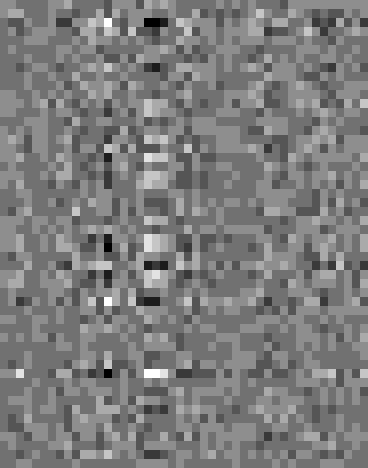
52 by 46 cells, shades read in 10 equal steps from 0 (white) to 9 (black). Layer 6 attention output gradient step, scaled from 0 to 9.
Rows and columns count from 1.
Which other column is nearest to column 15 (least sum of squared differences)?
17
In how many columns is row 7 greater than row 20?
18
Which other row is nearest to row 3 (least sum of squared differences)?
30
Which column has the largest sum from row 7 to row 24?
14
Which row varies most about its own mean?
42
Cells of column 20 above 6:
6
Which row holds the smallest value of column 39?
4
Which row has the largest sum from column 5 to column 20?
3
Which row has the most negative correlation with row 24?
49
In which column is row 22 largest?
40
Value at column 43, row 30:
2
